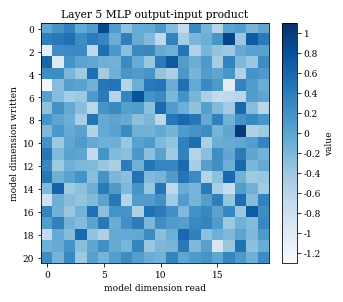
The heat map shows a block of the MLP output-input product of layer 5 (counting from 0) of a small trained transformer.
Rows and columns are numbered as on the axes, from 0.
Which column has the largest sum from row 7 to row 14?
17
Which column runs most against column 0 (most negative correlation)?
6
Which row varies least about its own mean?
20
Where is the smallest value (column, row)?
0, 5
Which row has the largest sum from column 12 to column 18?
8
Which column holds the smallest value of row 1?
10
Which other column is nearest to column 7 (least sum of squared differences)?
11
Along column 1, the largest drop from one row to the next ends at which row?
3
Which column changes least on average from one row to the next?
2
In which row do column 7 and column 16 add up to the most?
1
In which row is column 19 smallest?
7
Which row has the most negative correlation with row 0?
12
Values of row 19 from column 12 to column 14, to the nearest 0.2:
0.4 -0.2 0
